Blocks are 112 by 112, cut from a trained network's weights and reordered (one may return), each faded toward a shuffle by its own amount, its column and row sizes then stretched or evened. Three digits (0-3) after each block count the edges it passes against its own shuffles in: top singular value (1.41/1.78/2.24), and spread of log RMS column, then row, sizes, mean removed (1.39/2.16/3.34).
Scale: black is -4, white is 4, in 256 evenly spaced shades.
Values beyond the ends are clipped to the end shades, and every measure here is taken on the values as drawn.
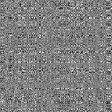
3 2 3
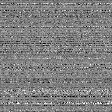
3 0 3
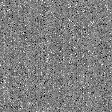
0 1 0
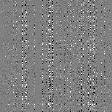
1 3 1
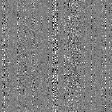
1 3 1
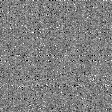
0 0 2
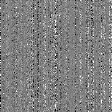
2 3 0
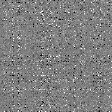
0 2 2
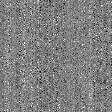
1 2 0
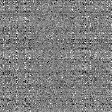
2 2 1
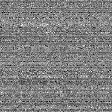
3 0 2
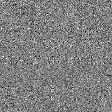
1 0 2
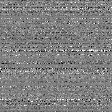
2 0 3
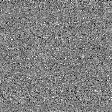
0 0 2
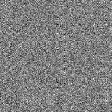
2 1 1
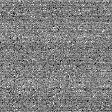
2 1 1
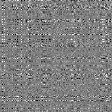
3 2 3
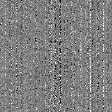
2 3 0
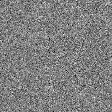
0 1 0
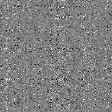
0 2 2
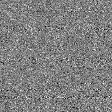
0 0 2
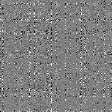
1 3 2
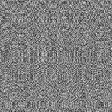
3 0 1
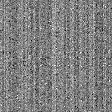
3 1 1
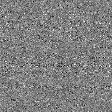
0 0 2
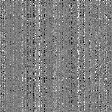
3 3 1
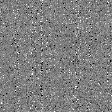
0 2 0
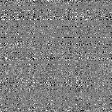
0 2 3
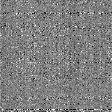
1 1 2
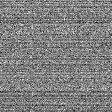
3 0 1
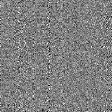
2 2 1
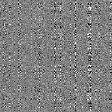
3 3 2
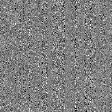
0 3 0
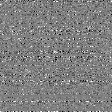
0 0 3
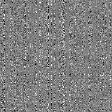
0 3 1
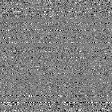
1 1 3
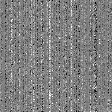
3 3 0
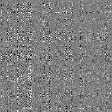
2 3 2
